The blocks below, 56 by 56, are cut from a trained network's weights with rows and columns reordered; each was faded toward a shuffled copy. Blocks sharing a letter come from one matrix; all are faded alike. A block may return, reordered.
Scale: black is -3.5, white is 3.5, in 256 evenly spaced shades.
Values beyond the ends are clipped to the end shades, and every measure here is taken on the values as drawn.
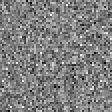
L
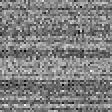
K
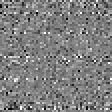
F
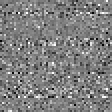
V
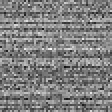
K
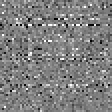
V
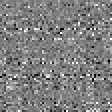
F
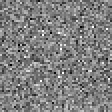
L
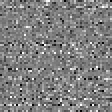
F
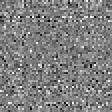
F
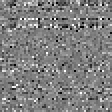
V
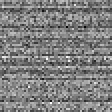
K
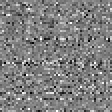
V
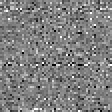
F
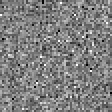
L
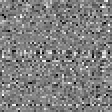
V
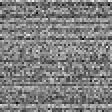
K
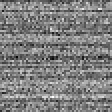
K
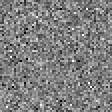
L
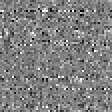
F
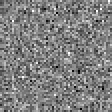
L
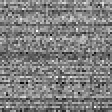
K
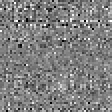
F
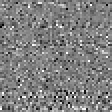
F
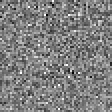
L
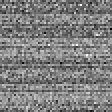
K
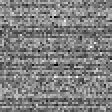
K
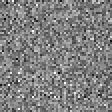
L
